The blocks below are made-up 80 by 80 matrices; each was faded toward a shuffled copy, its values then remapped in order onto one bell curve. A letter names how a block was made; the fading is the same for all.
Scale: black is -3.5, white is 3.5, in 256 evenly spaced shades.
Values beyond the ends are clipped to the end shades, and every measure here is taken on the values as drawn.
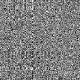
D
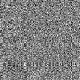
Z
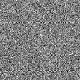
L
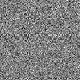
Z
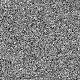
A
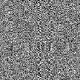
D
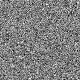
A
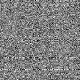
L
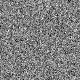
A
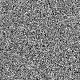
A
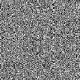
D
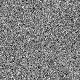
A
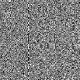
D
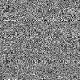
L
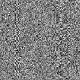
D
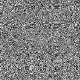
L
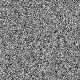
A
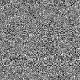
L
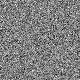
A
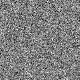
A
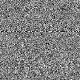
L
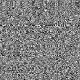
L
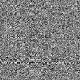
L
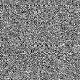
L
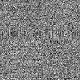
Z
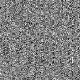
D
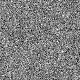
A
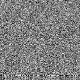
L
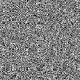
Z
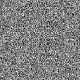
Z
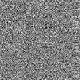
Z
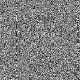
D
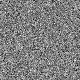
A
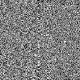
D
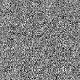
D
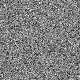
A
